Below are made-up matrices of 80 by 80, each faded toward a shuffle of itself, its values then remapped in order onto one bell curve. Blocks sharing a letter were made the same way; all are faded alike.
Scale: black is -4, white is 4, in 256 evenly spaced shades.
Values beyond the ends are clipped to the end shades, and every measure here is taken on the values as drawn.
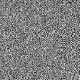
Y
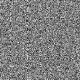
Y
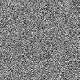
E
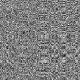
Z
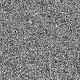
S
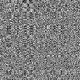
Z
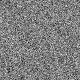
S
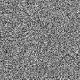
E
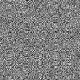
Z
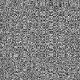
Z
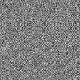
Z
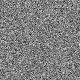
S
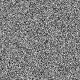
S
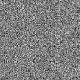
E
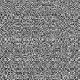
Z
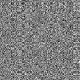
Z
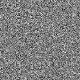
Y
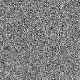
E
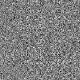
Y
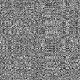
Z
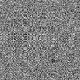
Z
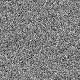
S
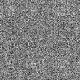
E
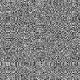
Z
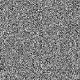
Y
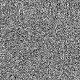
E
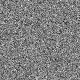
S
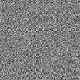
Z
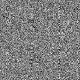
Y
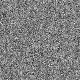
S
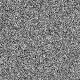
S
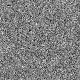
S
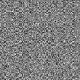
Z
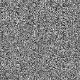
Y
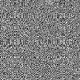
Z
